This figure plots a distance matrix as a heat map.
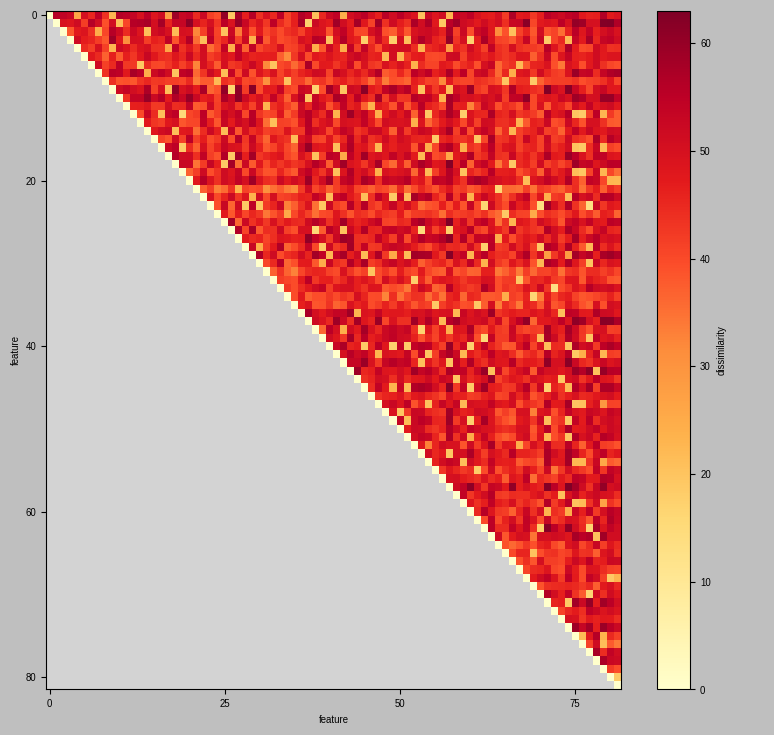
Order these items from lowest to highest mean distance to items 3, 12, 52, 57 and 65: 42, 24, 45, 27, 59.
24, 59, 42, 45, 27
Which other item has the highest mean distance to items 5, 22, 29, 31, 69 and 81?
57
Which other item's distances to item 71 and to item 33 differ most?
72
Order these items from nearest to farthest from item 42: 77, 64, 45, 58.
77, 64, 58, 45
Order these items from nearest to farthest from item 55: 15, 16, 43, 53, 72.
15, 72, 16, 53, 43
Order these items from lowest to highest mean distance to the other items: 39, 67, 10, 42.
67, 39, 42, 10
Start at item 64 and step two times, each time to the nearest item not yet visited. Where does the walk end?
27
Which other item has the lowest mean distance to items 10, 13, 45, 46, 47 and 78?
31
